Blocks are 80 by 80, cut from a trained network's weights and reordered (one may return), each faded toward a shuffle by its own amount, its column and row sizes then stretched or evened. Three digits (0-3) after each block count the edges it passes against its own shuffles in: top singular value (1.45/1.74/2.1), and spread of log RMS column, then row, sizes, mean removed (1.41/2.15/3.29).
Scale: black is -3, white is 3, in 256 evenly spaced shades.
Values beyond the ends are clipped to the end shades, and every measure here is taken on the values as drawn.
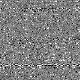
2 0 2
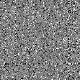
1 1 0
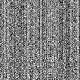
3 0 0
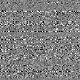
2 1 3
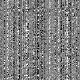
3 3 0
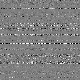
3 0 3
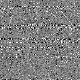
1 1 2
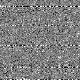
3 0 2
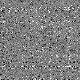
1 1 2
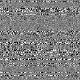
2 0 3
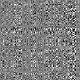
3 3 2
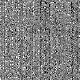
2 2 1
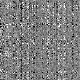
2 2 2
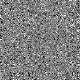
1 2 1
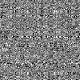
3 0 2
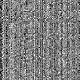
3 2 0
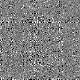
2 2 2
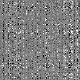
1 3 2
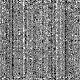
3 2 1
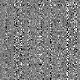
2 3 1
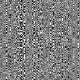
3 3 0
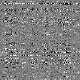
1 2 3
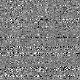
0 2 3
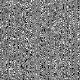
0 3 0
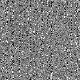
1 2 0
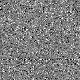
1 0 1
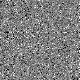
1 1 0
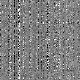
2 3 1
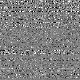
0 0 3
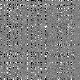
1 3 2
